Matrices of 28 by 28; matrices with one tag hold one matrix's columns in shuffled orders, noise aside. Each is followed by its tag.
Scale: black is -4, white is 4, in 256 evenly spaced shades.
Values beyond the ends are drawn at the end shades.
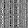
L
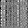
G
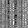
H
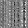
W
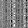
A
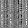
H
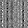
W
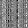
A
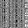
A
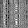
H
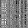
H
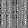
H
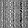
W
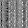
W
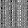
G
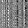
G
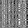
H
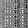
L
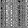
G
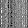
L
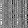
H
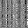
H
